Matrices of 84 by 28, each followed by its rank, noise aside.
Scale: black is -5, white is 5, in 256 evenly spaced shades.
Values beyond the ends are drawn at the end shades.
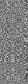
six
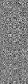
six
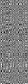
three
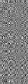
three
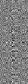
four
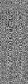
six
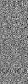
six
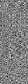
six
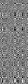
two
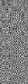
five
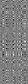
two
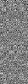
six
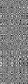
three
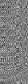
five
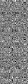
four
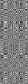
two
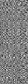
six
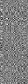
five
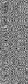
five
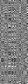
three
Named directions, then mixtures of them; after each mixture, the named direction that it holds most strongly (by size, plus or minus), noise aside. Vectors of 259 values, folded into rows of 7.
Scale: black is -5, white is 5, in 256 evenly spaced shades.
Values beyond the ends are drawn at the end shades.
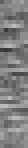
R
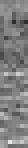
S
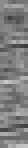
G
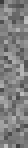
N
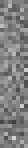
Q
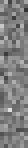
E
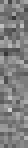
E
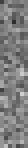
N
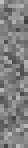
N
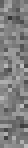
Q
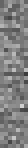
Q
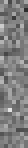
E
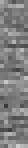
G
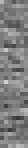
R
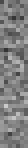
N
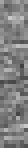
G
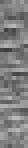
R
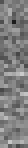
S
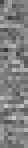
R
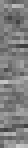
G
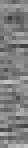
G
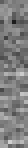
S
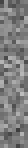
N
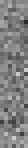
Q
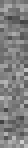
Q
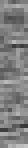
G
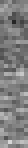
S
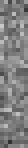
E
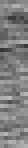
G
